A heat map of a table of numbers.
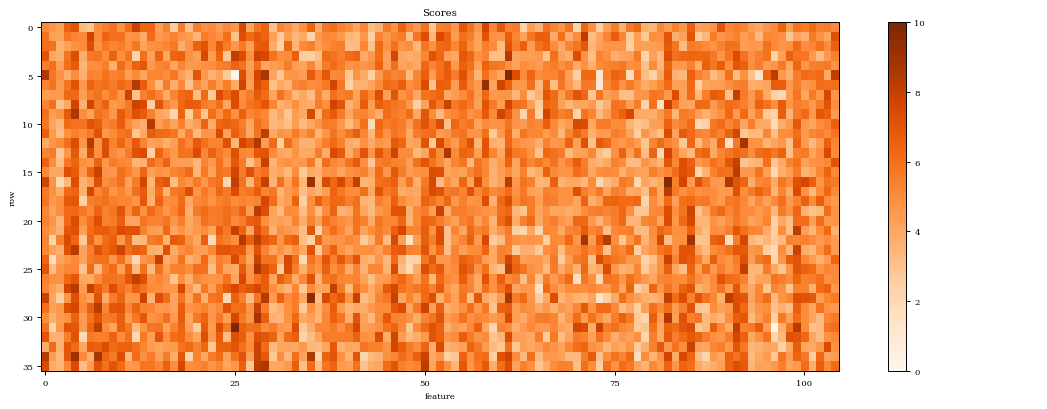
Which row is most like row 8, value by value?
13
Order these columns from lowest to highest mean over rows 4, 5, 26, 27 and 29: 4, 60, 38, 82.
60, 82, 38, 4
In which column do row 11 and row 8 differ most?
12
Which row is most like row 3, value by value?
32
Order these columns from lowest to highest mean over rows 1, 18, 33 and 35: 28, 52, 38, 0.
0, 38, 52, 28
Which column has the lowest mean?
79
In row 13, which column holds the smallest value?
81
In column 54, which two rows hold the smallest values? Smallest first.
34, 35
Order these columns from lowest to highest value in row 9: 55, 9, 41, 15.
15, 9, 41, 55
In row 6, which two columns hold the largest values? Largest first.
58, 12
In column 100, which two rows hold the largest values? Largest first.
16, 28
